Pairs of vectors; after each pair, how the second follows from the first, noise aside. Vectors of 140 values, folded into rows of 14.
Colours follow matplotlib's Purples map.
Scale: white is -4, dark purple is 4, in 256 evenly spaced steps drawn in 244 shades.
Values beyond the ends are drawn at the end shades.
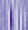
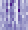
reversed, negated.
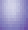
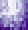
scaled up.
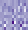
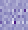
negated, partly zeroed.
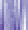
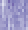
reversed, shrunk.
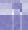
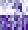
scaled up.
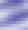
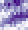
scaled up.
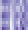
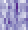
reversed, negated.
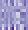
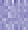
reversed, shrunk.
